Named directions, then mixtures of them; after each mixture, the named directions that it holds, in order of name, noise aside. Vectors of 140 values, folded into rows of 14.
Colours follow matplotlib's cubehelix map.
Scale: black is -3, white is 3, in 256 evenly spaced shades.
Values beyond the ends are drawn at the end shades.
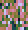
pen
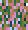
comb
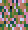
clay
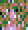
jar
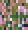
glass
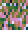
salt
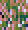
glass, jar.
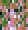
jar.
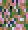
clay.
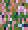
glass.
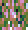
comb, jar, salt.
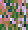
clay, glass, salt.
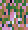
comb, jar, salt.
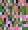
clay, glass.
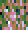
jar, pen.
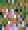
jar.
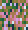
salt.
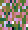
clay, salt.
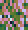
clay, glass, pen.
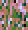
comb, glass, pen.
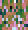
clay, jar, pen.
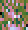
jar, salt.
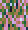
clay, salt.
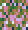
salt.
